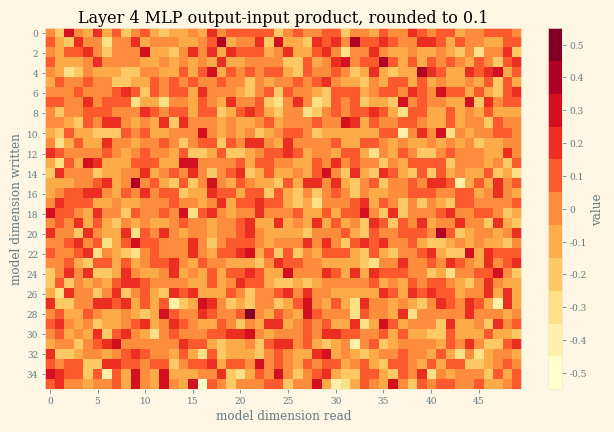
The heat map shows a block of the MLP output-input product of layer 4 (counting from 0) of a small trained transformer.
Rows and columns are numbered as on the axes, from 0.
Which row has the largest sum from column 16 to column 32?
30
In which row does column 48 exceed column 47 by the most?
27
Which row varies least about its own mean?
5
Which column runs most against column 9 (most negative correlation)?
44
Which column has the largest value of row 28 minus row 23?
21
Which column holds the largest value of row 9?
31
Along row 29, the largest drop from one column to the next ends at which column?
33
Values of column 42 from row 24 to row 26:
-0.3 0 0.1
